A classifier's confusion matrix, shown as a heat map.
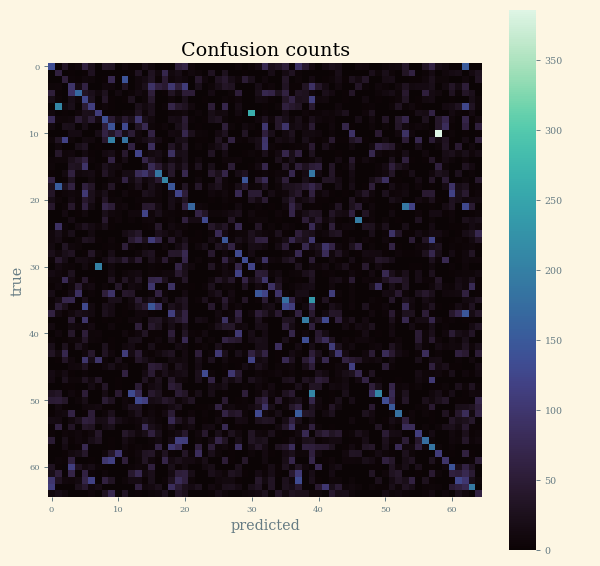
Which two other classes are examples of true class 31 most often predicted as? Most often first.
28, 50
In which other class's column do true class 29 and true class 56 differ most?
19
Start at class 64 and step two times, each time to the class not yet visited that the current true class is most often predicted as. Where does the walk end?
11
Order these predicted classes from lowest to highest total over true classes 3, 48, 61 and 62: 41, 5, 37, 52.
41, 52, 5, 37
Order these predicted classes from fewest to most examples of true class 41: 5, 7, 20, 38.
7, 5, 20, 38
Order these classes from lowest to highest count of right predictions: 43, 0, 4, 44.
44, 43, 0, 4
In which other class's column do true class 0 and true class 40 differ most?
62
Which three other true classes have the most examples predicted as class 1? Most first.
6, 18, 24
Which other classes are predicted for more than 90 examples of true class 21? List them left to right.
53, 54, 62
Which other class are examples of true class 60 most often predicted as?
3
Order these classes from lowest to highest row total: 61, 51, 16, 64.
64, 51, 61, 16
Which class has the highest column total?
39
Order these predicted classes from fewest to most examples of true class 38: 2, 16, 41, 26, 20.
2, 16, 20, 26, 41
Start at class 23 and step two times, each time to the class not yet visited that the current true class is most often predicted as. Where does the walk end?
27
